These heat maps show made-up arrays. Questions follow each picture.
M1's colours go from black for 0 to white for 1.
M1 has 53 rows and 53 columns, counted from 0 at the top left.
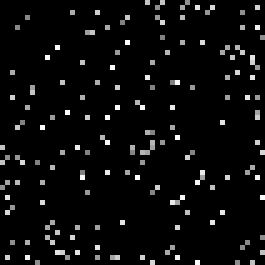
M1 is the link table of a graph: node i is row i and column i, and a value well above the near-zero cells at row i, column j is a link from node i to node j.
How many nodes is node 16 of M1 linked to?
4
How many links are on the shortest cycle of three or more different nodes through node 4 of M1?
7
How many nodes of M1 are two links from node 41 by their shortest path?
3
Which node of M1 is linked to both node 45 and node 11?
node 9
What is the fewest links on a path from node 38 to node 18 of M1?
3
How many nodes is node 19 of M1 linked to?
5
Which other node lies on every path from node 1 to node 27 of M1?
node 35
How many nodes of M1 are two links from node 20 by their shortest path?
1
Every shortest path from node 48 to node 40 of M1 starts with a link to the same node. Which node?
node 49
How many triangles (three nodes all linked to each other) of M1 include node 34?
0
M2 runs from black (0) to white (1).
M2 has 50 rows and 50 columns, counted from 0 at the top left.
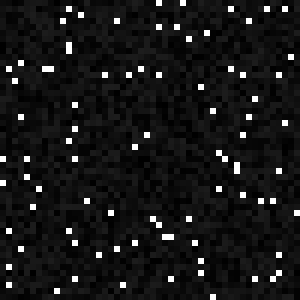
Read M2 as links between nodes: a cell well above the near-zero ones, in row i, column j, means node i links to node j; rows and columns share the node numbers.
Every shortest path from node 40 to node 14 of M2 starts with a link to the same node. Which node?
node 12
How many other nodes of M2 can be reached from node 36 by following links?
3
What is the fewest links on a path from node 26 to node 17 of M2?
2
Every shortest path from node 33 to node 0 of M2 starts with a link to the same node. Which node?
node 45
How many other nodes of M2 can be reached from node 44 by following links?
8
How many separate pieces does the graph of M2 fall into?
9
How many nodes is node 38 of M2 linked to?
2
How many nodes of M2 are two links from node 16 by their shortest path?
1
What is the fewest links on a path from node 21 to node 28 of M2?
3
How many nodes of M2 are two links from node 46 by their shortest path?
7
